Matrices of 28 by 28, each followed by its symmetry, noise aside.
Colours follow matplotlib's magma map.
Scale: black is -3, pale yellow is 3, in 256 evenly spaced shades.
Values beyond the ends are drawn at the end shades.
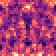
mirrored left to right.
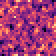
same after a half turn.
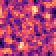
same after a half turn.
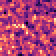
antisymmetric.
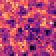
symmetric.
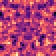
mirrored left to right.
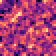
symmetric.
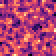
antisymmetric.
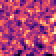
antisymmetric.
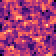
same after a half turn.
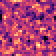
antisymmetric.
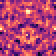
mirrored left to right.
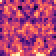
mirrored left to right.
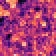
symmetric.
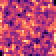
same after a half turn.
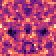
mirrored left to right.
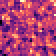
antisymmetric.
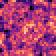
symmetric.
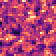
antisymmetric.
